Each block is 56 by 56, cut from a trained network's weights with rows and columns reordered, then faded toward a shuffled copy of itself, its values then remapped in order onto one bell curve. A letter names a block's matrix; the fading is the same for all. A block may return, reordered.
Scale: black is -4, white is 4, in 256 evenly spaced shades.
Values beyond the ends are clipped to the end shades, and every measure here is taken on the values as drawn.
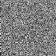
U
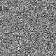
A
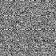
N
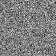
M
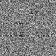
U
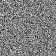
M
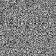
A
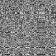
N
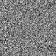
A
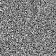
M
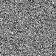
M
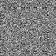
A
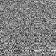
N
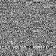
N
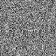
A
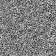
A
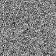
A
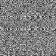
N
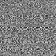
N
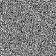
A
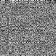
N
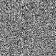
U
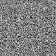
U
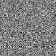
N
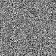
M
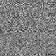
N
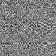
N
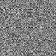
N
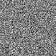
A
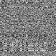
N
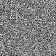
M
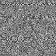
N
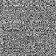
N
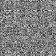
N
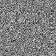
A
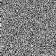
A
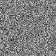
A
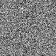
M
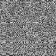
N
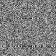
U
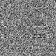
U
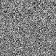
A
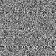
U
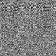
N
